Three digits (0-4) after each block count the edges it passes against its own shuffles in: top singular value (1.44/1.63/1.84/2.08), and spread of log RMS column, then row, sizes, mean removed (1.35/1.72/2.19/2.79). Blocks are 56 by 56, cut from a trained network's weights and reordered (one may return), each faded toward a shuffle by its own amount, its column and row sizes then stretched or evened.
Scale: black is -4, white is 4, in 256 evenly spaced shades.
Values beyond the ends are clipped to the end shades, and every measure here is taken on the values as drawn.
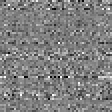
3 1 4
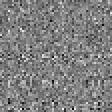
3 2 2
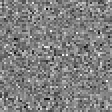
0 0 2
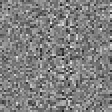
3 3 0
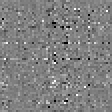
0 2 2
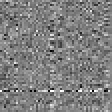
3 3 2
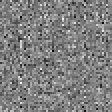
2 3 1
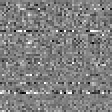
4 0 4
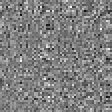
3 2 2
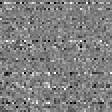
3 1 4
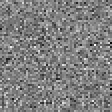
1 0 2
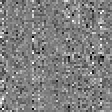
1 4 0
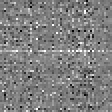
1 3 1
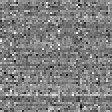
2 2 0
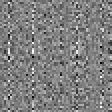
4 4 0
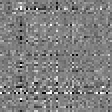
4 2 4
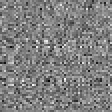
4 0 3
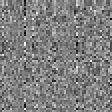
4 3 1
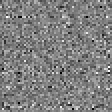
1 1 3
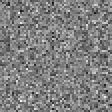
2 2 0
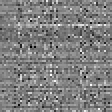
2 3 0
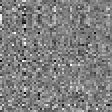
3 3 2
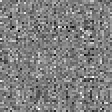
3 2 3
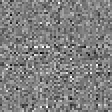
2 2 3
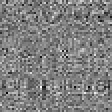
3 0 3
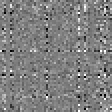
3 4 2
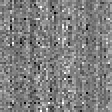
3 2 1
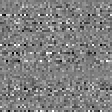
2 0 4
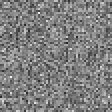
2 1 0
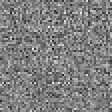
2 0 2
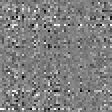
1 4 3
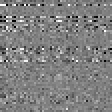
4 2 4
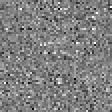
1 1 2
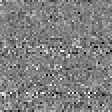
0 0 3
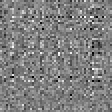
4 3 3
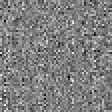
3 3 0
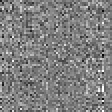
3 3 0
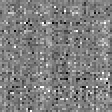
2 0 3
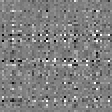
4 3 4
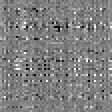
3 1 4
